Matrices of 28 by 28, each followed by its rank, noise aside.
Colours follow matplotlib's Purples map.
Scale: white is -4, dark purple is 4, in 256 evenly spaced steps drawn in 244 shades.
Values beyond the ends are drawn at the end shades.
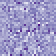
eight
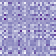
three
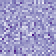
eight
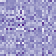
four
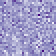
eight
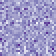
six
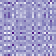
two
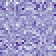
six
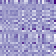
two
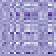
two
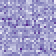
six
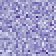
eight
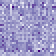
six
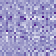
four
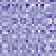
four
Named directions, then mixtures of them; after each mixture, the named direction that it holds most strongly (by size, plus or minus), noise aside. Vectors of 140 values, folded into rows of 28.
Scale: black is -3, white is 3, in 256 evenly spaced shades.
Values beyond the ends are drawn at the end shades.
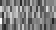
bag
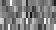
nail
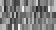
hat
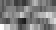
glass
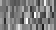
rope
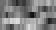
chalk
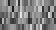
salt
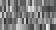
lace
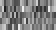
hat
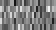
bag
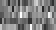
salt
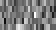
rope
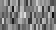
salt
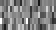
bag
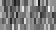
hat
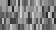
salt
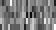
nail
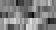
chalk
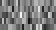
salt
